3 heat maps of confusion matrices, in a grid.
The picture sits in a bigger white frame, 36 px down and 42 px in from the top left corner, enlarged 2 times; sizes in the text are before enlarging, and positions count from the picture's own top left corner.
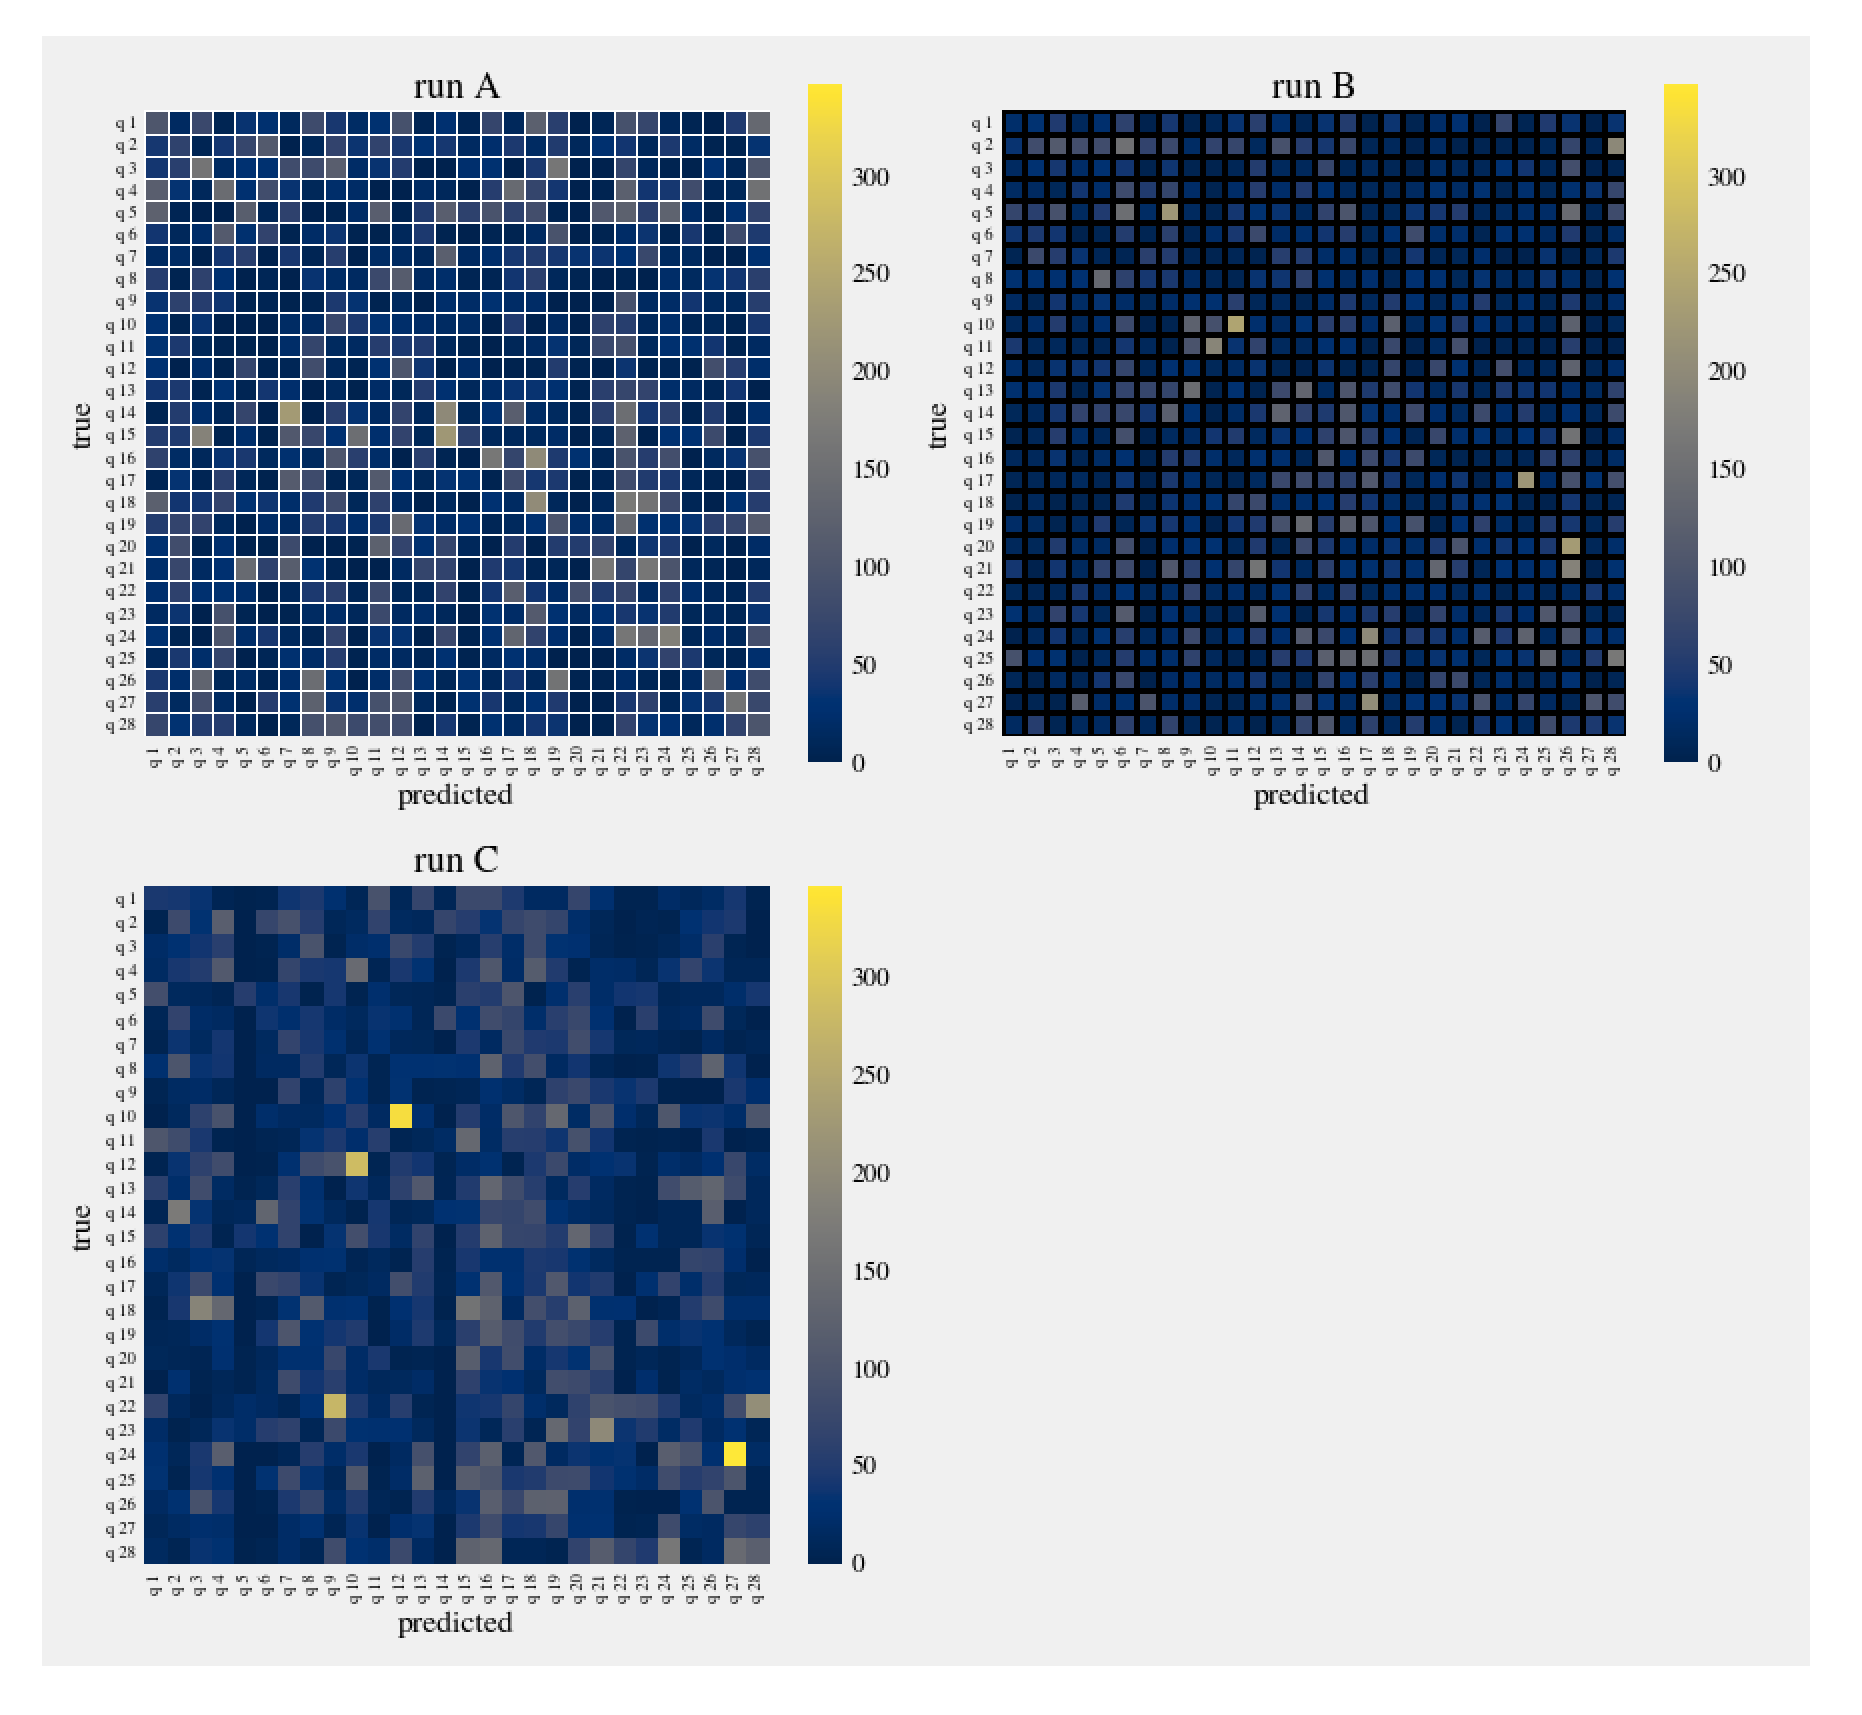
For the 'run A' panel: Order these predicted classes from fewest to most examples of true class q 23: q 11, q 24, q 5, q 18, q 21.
q 5, q 21, q 24, q 11, q 18
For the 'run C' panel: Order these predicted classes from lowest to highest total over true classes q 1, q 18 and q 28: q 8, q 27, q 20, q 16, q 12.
q 12, q 8, q 27, q 20, q 16
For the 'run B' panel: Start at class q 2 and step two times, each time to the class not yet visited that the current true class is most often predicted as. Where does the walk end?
q 15
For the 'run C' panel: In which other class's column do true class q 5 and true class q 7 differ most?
q 1
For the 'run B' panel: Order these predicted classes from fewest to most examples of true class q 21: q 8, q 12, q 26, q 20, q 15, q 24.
q 24, q 15, q 8, q 20, q 12, q 26
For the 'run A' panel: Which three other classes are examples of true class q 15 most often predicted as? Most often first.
q 14, q 3, q 10
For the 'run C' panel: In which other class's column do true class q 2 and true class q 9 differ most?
q 4
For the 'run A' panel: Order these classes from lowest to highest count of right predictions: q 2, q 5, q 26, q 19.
q 2, q 19, q 5, q 26
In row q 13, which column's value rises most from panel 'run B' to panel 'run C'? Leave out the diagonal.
q 26
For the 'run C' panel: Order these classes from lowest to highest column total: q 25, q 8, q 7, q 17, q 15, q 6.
q 6, q 25, q 8, q 7, q 17, q 15
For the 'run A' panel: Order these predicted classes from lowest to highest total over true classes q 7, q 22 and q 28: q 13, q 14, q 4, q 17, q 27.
q 13, q 27, q 4, q 17, q 14
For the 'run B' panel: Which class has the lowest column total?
q 27
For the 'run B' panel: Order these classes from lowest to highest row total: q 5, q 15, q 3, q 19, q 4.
q 3, q 4, q 15, q 19, q 5
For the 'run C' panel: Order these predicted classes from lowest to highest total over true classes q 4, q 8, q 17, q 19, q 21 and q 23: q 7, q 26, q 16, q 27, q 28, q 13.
q 28, q 27, q 13, q 26, q 7, q 16
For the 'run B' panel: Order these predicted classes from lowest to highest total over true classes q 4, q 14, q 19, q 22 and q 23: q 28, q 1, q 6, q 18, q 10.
q 10, q 1, q 18, q 28, q 6
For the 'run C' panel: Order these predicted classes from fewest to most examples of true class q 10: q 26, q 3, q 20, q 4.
q 20, q 26, q 3, q 4
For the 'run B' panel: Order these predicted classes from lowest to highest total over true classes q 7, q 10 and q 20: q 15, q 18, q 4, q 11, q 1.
q 1, q 4, q 15, q 18, q 11
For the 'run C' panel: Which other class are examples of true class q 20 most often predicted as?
q 15
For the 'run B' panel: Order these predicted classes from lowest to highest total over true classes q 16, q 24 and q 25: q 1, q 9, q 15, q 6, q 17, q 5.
q 5, q 1, q 6, q 9, q 15, q 17
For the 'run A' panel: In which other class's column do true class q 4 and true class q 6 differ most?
q 17
